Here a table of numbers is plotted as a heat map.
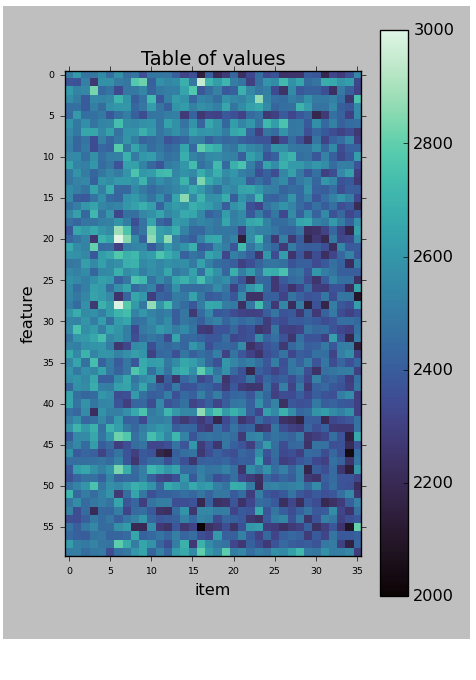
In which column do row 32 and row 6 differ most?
26
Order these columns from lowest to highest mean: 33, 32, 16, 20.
33, 32, 20, 16
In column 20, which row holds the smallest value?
55
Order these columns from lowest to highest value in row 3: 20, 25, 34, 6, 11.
34, 11, 25, 20, 6
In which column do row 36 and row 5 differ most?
16
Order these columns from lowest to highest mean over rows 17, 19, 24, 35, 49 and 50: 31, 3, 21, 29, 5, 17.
29, 31, 21, 17, 5, 3
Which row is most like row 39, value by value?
51
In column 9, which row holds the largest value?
1
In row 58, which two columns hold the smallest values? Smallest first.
35, 5
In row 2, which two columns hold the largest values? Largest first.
3, 15
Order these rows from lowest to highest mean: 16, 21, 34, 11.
34, 21, 16, 11
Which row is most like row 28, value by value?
20
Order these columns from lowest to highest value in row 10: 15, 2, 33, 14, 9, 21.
33, 21, 2, 15, 9, 14
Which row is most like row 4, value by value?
18
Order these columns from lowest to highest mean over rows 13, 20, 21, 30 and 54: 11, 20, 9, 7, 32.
32, 20, 11, 9, 7
